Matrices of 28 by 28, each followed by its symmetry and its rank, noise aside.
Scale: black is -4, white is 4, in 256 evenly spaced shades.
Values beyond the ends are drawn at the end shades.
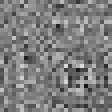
symmetric, rank five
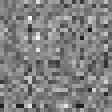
no symmetry, rank four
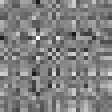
symmetric, rank three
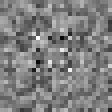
symmetric, rank three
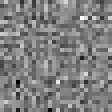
antisymmetric, rank four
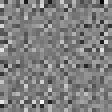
antisymmetric, rank four
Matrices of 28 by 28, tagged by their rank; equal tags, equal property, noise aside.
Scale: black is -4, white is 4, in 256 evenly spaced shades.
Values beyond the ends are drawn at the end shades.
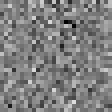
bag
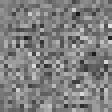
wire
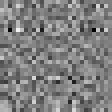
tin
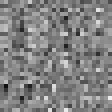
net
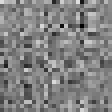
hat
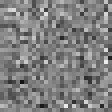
bag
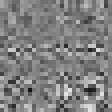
tin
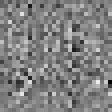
hat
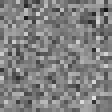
wire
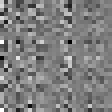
tin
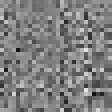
hat
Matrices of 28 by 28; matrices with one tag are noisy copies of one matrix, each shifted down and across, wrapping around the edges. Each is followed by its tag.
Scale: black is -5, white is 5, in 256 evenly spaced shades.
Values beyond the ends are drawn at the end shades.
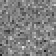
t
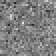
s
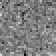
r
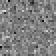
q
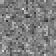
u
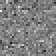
s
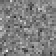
u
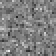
u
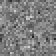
q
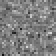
u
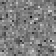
u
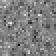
u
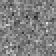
q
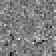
r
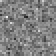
u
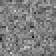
q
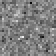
u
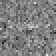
r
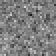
u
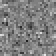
q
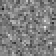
u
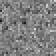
q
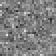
s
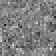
s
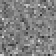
t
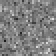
u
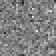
q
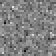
r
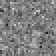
u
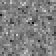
u
